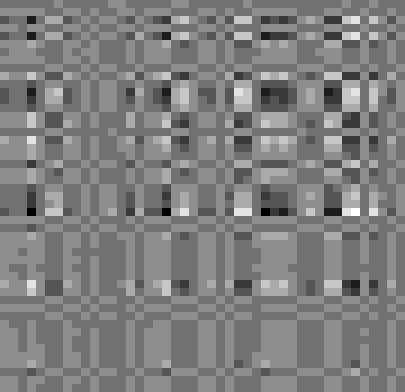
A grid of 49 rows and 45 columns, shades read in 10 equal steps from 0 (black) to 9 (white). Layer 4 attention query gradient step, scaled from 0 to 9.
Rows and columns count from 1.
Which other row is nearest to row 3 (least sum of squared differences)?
13
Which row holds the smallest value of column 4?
27
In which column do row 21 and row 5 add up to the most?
40
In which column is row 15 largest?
4
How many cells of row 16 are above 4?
24
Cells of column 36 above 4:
17
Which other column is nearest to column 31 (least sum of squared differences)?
15
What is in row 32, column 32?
5
